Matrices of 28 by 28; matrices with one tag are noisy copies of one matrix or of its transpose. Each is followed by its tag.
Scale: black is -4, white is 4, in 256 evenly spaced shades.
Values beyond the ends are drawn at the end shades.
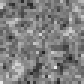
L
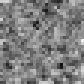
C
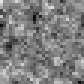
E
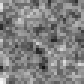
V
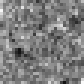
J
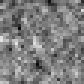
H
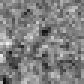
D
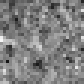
H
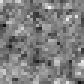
E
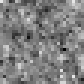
E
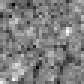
L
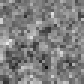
D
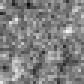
L
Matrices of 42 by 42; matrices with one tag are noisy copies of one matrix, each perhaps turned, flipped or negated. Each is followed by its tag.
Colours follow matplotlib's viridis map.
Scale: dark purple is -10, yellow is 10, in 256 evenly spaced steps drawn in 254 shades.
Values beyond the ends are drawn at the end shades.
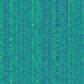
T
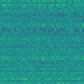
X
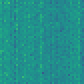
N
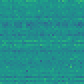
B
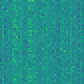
X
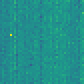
N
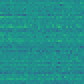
T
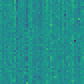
T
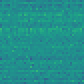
X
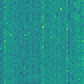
N
